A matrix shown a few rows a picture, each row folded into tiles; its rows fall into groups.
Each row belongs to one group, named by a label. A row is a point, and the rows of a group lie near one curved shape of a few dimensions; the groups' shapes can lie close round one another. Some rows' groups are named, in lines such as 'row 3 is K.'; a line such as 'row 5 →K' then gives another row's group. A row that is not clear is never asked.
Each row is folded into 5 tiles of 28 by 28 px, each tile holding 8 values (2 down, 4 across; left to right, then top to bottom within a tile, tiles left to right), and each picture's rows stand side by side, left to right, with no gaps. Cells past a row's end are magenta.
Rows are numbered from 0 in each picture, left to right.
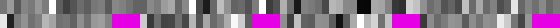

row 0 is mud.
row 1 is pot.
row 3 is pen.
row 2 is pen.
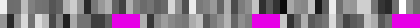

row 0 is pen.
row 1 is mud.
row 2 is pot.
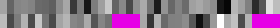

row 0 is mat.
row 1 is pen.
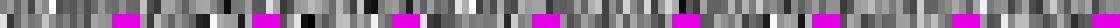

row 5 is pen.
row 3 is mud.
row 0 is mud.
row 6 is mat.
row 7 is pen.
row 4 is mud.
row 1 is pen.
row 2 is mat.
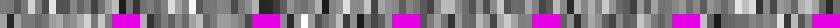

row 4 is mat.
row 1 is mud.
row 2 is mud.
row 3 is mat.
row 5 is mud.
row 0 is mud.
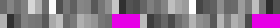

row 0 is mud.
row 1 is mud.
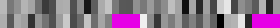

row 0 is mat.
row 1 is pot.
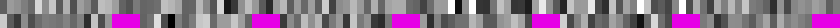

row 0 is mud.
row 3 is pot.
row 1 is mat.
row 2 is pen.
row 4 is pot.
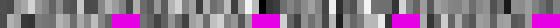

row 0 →mat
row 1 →mud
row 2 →pot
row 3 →mat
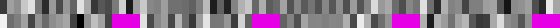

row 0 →pot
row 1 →mat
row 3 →pen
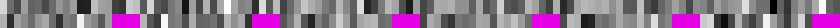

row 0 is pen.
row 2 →mat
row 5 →mat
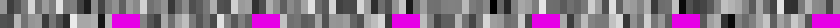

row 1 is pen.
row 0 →pen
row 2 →pot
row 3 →mat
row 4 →mud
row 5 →mat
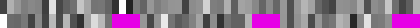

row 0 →pot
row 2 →mat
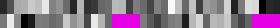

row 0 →mat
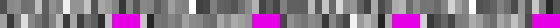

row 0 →mud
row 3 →mud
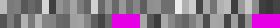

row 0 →pen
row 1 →mud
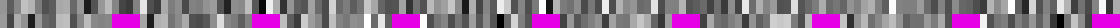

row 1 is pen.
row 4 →pen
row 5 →pen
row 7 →pot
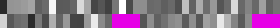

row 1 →pen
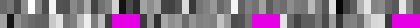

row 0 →mud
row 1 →pen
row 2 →pot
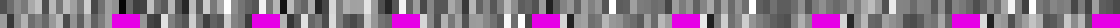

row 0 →mud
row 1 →pot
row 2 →pot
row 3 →pot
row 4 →mud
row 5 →mud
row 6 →mud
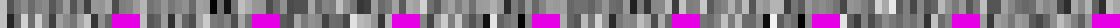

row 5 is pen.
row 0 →mat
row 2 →pen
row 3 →pen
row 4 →mat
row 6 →mud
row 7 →pen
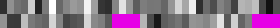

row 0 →pot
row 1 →mud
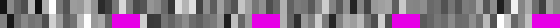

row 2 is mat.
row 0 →pot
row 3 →pen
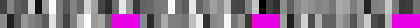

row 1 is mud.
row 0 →pot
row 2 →mat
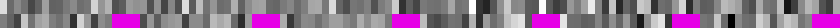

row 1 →pen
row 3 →pot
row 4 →pot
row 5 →mat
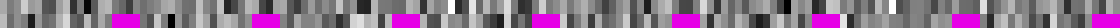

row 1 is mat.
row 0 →mat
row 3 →pot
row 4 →mat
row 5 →pen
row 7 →pen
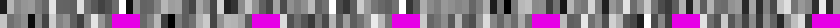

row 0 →pot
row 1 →mat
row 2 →pot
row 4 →pot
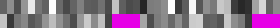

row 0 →mud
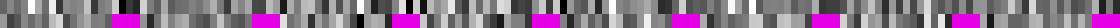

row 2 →pot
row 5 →mud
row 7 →mud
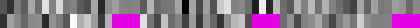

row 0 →pen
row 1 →pot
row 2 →mat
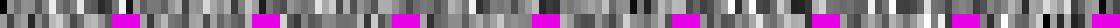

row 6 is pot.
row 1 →mud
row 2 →mud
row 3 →mud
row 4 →mat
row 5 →pot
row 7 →mud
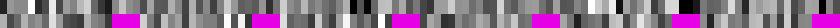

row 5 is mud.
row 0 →pot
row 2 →mat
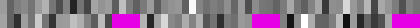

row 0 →mat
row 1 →mud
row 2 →mud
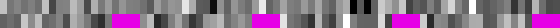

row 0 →pen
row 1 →mat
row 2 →mat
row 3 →mud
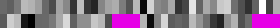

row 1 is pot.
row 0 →mat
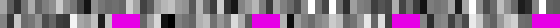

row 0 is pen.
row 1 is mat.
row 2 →mud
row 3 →pot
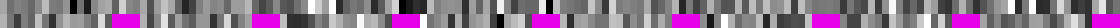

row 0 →mat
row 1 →mat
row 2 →mud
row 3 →pot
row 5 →mud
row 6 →pot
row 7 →pot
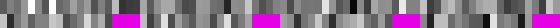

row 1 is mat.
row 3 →pen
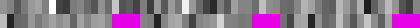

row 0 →mud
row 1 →mat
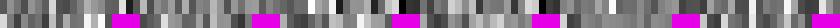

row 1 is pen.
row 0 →pot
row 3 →mud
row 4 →mud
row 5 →pot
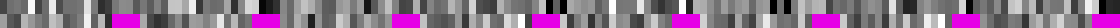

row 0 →pot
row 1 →mud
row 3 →pot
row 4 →pot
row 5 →mat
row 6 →pot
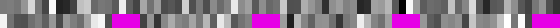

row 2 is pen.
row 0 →pot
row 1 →pen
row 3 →pot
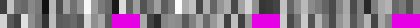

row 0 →pot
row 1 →mud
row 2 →mat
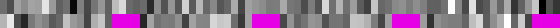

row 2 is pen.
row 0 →mat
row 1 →pen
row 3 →mud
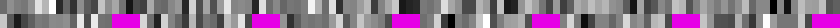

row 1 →pot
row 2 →mud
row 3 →mat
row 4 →mat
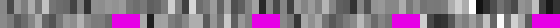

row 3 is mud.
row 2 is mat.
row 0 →mat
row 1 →mud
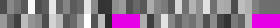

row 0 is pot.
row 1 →mud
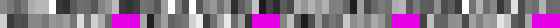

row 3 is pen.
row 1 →mud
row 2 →mat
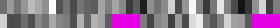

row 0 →mud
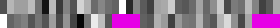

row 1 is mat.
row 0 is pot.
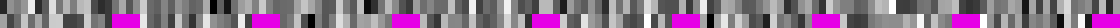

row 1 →mat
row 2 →mat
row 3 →pot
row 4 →pot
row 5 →pen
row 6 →mud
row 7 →pot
